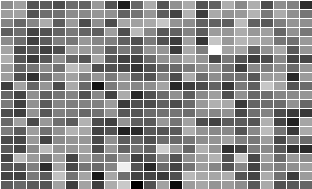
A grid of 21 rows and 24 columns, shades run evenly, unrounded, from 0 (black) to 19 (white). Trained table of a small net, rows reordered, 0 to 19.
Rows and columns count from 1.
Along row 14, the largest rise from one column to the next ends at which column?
24
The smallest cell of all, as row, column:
21, 11
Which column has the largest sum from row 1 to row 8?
15
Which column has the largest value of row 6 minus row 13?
17
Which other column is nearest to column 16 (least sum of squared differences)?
5
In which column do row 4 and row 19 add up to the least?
4
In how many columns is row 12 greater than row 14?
12
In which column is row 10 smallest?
8
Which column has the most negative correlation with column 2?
16
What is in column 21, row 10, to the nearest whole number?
15
